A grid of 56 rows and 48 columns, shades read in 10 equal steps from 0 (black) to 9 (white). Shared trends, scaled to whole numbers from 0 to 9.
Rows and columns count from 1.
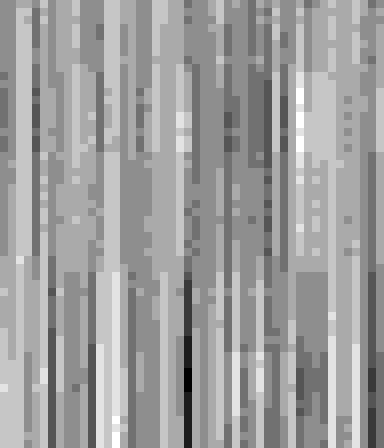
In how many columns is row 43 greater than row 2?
15
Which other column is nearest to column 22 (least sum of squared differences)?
43
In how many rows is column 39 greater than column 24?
39
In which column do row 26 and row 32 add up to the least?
34
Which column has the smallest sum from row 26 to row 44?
24
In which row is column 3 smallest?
1
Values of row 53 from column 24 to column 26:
1 6 5
